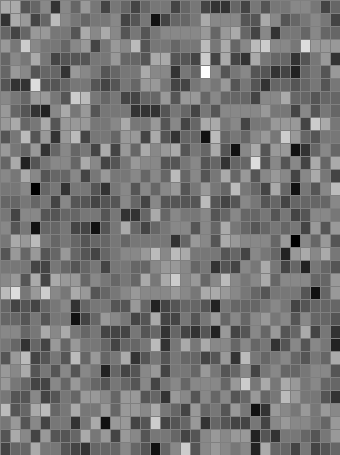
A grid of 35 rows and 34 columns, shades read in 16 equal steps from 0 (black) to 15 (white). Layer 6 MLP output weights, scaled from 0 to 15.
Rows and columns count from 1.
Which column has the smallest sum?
30
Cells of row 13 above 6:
17
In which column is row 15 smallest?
4
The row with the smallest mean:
24
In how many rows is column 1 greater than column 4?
18
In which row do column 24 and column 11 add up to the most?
3
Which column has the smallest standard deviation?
12
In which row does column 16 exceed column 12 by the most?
27
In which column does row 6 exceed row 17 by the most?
21
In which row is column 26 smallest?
32
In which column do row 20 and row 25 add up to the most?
16
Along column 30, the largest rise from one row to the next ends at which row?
20
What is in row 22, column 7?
9
